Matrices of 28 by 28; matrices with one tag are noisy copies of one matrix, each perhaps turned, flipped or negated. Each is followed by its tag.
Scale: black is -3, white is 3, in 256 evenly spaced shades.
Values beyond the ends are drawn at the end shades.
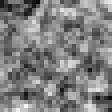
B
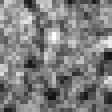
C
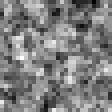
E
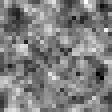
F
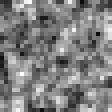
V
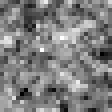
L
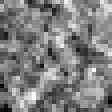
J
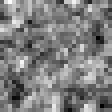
F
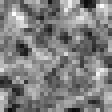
F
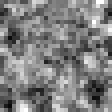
F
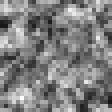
F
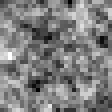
L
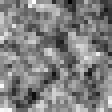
J
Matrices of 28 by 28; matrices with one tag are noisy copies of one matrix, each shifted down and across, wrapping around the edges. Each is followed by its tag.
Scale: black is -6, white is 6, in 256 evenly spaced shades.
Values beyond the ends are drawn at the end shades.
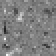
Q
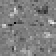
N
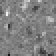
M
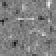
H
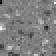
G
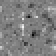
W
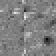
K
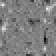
Q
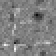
K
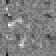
Q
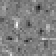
H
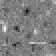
H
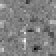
W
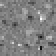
G
